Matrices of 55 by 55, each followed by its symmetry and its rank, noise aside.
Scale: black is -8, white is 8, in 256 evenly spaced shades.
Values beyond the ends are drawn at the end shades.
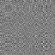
symmetric, rank two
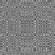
no symmetry, rank two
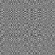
no symmetry, rank three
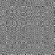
antisymmetric, rank four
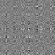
antisymmetric, rank four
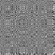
symmetric, rank two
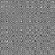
symmetric, rank three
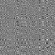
no symmetry, rank three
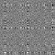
antisymmetric, rank two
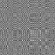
symmetric, rank two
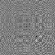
symmetric, rank three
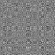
antisymmetric, rank two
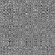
no symmetry, rank four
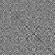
symmetric, rank four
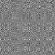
no symmetry, rank two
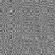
no symmetry, rank three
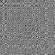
symmetric, rank four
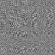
antisymmetric, rank four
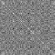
symmetric, rank four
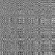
antisymmetric, rank two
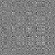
symmetric, rank two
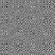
symmetric, rank three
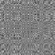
symmetric, rank four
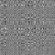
antisymmetric, rank two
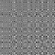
antisymmetric, rank two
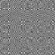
symmetric, rank two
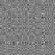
antisymmetric, rank four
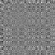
antisymmetric, rank two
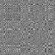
symmetric, rank three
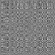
no symmetry, rank two
